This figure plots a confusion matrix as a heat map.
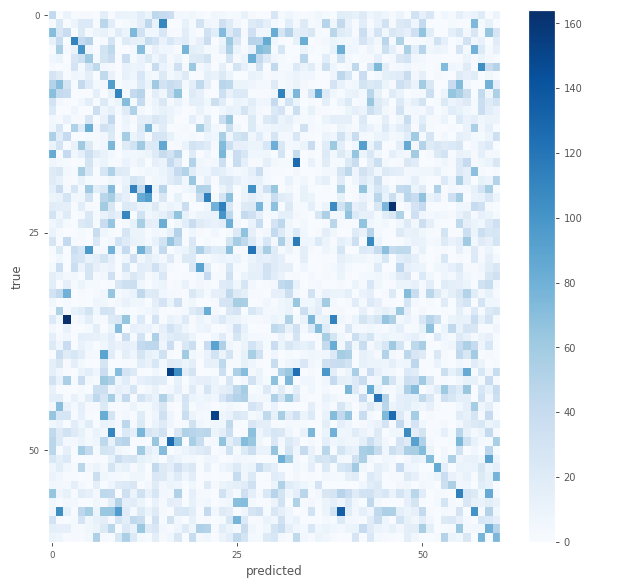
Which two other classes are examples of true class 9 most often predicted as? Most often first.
31, 36
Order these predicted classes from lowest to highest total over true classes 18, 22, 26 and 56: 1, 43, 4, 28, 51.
51, 1, 4, 28, 43
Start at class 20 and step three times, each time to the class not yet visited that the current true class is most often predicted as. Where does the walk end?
27
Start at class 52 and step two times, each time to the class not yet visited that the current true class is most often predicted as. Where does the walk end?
16
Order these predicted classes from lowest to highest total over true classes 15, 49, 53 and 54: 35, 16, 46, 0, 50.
46, 35, 0, 50, 16
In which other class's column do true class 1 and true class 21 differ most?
15
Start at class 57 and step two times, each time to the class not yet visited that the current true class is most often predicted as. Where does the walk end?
7
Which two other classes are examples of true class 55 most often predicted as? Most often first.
59, 0
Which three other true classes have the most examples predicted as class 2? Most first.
35, 32, 42
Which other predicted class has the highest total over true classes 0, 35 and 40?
2
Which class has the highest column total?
8
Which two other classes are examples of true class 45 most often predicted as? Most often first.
1, 57
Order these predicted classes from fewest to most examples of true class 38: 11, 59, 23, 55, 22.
11, 59, 55, 23, 22
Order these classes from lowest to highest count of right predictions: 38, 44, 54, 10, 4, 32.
32, 54, 10, 38, 4, 44
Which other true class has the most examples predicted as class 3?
13
